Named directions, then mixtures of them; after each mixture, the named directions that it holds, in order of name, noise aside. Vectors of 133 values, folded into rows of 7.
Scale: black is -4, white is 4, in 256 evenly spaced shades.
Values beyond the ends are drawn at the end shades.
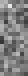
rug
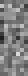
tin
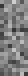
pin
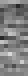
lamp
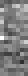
lamp, tin.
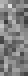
rug.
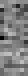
lamp, tin.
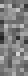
tin.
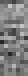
lamp, tin.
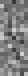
pin.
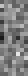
tin.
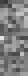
lamp, rug.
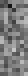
rug.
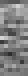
lamp.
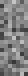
pin.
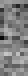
lamp, tin.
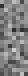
pin.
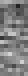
lamp.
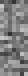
lamp, pin.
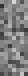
pin.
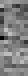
lamp, tin.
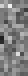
rug, tin.
